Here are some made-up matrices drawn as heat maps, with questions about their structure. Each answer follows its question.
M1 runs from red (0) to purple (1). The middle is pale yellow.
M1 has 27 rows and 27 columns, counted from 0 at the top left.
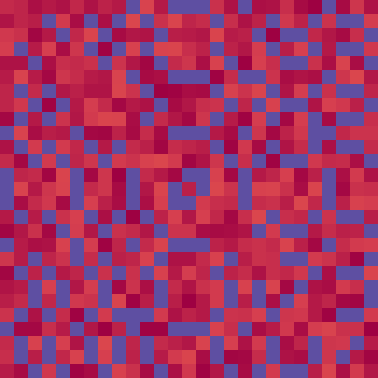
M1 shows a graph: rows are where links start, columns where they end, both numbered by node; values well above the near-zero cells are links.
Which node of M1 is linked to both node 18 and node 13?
node 5
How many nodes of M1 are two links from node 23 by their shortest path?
2
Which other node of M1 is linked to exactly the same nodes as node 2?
node 16
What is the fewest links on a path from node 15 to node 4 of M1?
6
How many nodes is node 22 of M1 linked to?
10
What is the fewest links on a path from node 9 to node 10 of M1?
2
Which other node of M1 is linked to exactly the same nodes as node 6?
node 8
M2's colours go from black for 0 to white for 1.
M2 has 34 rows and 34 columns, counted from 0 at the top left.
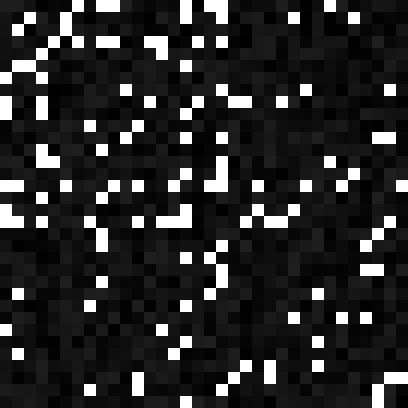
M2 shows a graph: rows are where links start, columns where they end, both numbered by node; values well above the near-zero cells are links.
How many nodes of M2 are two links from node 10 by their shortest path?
5
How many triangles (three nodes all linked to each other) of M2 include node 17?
2
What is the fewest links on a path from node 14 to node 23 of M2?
2
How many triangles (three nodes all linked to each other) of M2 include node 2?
1
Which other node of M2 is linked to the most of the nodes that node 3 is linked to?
node 0
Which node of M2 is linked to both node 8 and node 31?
node 19
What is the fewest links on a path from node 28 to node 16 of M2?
4
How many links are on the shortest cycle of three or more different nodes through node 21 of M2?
3
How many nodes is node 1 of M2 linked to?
6
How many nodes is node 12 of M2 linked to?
2
